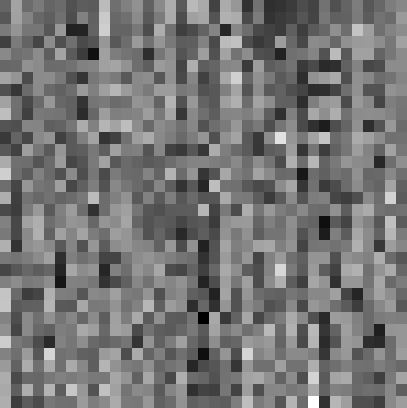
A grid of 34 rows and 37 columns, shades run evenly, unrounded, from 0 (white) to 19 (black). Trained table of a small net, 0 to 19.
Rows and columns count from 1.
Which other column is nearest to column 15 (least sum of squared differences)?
13
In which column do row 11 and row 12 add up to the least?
26
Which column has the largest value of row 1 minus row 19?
23
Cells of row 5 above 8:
30
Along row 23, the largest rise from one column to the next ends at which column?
10
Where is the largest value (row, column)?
27, 19
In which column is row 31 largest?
18
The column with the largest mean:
28
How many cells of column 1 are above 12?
8
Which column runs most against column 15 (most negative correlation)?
1
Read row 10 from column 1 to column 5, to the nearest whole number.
5 11 14 10 10
